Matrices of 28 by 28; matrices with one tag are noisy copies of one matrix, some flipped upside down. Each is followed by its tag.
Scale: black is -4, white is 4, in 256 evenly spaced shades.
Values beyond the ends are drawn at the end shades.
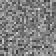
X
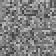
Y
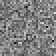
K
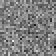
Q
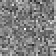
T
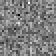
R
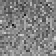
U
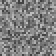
T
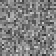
T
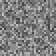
X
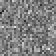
Q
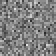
X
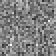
T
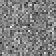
Q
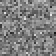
Y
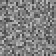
X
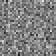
X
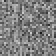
Q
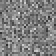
Q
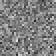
K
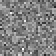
K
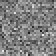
Y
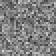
Y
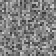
R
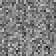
X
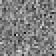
T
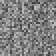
Q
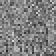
Q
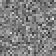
K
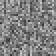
R
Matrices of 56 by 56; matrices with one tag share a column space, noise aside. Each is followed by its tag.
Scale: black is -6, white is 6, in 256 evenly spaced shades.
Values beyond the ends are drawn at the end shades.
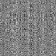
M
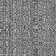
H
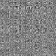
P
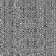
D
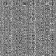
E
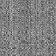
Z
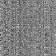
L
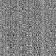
L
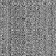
E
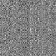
E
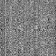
H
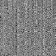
D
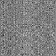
L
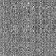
P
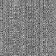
D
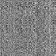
P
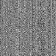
D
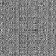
E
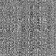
H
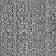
M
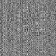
M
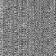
D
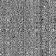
H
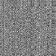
D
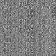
P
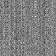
Z
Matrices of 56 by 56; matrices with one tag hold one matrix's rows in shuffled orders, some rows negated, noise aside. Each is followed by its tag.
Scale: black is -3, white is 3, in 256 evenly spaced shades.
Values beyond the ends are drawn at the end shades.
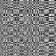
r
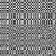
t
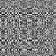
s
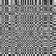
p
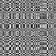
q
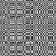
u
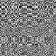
s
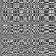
r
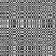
t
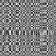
q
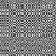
t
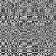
s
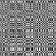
u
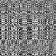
s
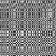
t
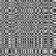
p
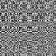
s
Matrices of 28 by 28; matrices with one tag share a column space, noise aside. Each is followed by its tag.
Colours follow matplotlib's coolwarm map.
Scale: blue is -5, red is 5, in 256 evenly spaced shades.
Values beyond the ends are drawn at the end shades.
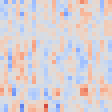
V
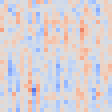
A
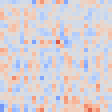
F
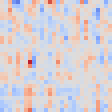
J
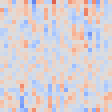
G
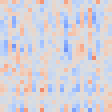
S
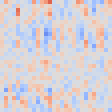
G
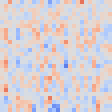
F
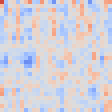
J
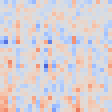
F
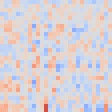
F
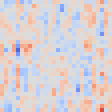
S
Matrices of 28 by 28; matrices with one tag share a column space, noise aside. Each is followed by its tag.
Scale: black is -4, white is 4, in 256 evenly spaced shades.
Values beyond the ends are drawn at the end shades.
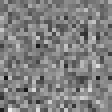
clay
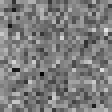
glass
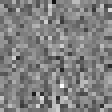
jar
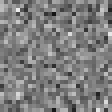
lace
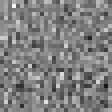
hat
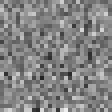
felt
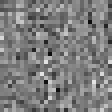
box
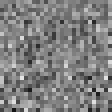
clay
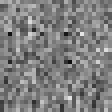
box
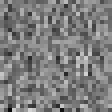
felt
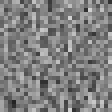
box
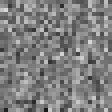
box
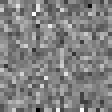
lace
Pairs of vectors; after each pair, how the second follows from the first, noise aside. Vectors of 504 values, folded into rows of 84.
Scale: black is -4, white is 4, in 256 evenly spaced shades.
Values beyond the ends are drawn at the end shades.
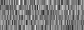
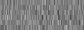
wrapped around, negated, shrunk.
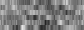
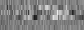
wrapped around, negated, partly zeroed.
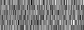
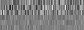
reversed, negated, partly zeroed.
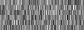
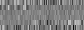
wrapped around, negated, partly zeroed.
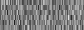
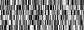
wrapped around, negated, scaled up.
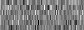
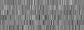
wrapped around, negated, shrunk.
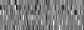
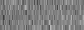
wrapped around, negated, shrunk.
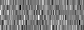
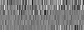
reversed, negated, partly zeroed.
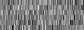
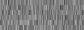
wrapped around, shrunk.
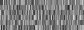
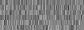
wrapped around, shrunk.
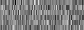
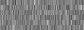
shrunk.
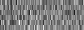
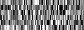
wrapped around, negated, scaled up.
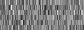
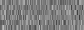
wrapped around, negated, shrunk.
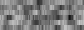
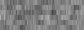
wrapped around, shrunk.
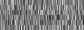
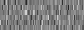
reversed, negated, partly zeroed.
